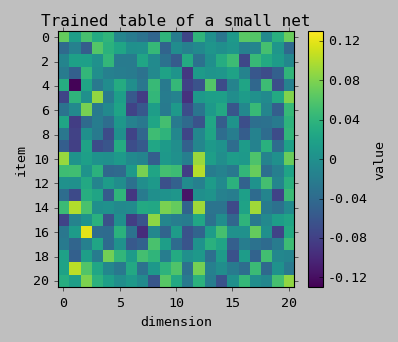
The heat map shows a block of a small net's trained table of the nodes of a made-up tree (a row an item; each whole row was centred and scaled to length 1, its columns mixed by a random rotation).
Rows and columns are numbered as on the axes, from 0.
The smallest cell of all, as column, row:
1, 4
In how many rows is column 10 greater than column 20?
6
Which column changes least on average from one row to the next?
13
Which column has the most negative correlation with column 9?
18
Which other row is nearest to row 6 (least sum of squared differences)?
16
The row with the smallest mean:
8
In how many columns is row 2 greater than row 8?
13
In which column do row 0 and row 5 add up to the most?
20
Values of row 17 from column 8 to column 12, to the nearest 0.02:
0.06 0.02 -0.04 -0.06 0
